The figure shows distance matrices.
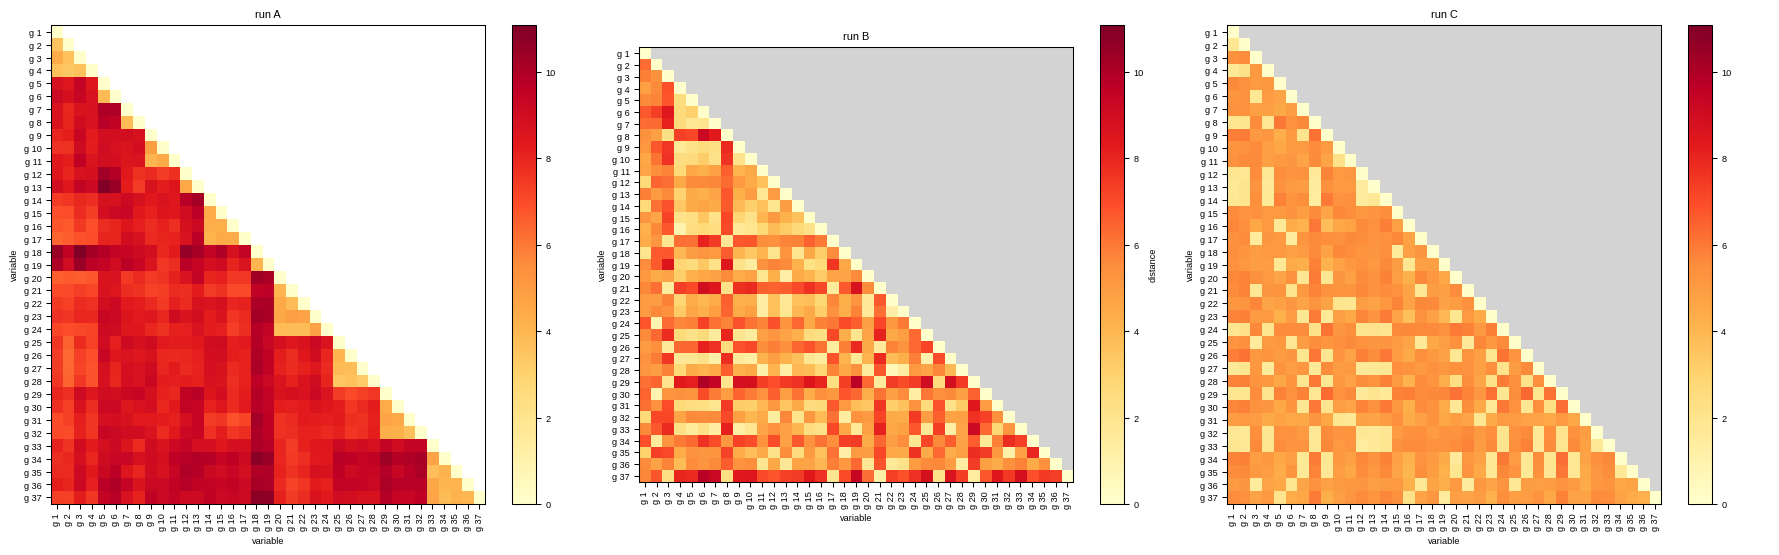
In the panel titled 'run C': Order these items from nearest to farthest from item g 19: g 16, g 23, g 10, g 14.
g 16, g 23, g 10, g 14
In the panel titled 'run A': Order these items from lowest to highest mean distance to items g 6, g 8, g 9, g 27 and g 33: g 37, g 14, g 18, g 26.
g 26, g 37, g 14, g 18
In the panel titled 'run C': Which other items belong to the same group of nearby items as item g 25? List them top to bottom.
g 3, g 6, g 17, g 21, g 36
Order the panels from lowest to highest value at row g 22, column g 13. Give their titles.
run B, run C, run A
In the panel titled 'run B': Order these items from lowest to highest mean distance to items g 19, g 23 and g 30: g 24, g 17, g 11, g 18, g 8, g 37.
g 11, g 24, g 18, g 17, g 8, g 37
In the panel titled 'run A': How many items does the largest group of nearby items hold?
5
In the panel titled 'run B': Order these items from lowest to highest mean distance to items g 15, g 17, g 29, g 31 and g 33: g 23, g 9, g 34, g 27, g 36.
g 27, g 9, g 23, g 36, g 34
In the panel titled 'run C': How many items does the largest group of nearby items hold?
12
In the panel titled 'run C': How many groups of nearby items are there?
6
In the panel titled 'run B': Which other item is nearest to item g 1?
g 18
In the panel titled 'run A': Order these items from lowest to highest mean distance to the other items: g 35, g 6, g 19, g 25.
g 25, g 35, g 6, g 19
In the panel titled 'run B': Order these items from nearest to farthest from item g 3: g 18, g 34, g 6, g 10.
g 34, g 18, g 10, g 6
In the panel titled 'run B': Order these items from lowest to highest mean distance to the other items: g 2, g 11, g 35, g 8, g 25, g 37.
g 11, g 25, g 35, g 2, g 8, g 37
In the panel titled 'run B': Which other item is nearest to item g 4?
g 16
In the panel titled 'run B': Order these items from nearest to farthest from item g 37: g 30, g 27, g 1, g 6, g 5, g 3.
g 3, g 1, g 30, g 5, g 27, g 6
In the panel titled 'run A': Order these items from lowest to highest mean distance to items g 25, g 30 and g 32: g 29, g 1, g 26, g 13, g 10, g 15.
g 29, g 26, g 1, g 10, g 15, g 13
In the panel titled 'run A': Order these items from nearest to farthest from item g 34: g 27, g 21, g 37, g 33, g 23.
g 37, g 33, g 21, g 23, g 27
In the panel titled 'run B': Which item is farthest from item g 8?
g 6
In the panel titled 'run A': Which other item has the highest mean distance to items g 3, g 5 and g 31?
g 18
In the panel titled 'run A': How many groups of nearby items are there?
11
